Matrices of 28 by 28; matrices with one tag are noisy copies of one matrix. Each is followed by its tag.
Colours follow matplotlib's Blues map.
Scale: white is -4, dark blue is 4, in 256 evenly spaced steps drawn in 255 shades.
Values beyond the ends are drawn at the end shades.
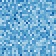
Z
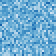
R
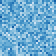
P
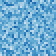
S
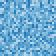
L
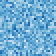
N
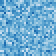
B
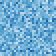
L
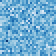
Z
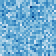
B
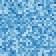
P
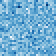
P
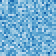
P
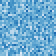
P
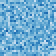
N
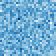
N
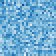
B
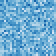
B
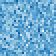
S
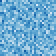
N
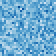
S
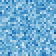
Z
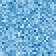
P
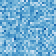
B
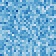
Z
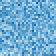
R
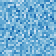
N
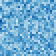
S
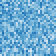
R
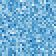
P
